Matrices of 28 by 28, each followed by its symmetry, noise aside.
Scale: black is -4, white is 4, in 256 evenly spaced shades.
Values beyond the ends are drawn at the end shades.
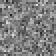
no symmetry.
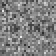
mirrored top to bottom.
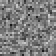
no symmetry.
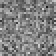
mirrored left to right.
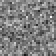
no symmetry.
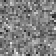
antisymmetric.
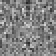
mirrored left to right.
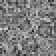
symmetric.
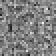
mirrored top to bottom.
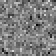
symmetric across the other diagonal.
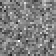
no symmetry.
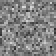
mirrored left to right.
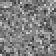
symmetric across the other diagonal.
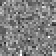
symmetric.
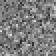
symmetric.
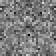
mirrored left to right.
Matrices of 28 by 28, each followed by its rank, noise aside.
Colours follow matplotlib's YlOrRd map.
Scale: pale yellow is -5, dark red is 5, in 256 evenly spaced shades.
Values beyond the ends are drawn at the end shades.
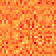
four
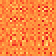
three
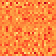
three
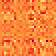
three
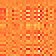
two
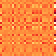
one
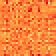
four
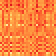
two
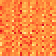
three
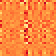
two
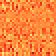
four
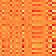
one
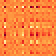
one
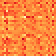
four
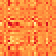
two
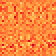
four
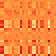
one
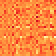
four
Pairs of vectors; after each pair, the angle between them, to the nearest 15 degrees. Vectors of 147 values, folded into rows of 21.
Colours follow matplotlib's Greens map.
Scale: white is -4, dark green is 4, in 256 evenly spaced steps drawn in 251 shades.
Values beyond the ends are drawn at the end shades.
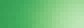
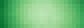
75 degrees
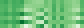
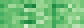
60 degrees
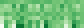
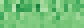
105 degrees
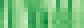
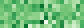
90 degrees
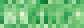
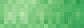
60 degrees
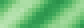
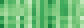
75 degrees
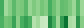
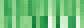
150 degrees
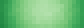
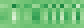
105 degrees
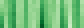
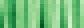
15 degrees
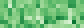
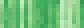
75 degrees
